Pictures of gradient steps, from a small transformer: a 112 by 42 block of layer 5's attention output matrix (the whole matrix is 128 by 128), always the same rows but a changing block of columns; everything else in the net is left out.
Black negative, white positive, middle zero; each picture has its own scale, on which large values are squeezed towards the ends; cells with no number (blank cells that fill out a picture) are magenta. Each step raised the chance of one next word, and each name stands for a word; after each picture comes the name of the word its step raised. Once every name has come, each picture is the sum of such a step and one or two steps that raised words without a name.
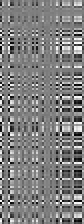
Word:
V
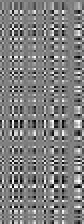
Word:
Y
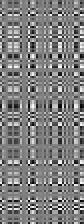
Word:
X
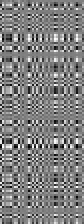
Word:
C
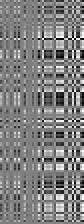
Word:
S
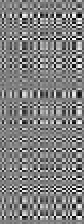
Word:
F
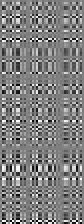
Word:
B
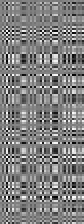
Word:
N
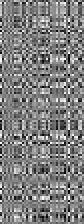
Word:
N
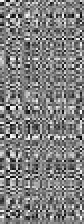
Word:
F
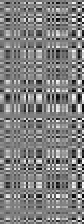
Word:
S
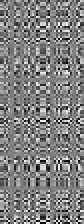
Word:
B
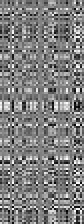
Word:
X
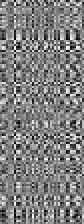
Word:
C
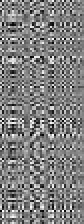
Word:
Y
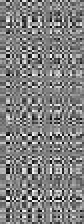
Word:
N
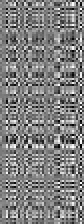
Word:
C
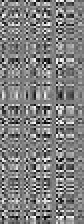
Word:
F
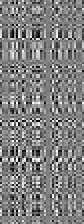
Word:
S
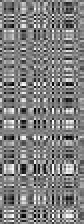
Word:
B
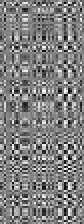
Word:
C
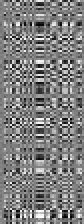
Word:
X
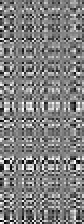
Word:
B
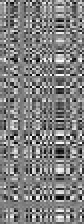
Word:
N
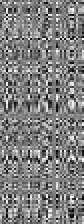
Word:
S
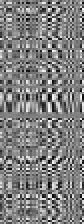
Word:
S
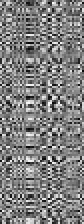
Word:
V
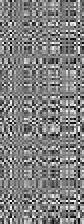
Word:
V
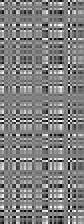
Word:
Y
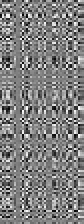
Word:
F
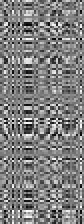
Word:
Y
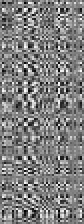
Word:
X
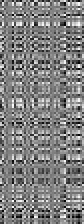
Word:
X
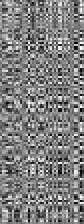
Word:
V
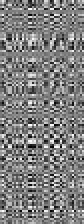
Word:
C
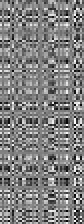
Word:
B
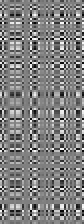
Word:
F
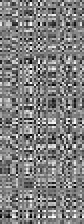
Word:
C
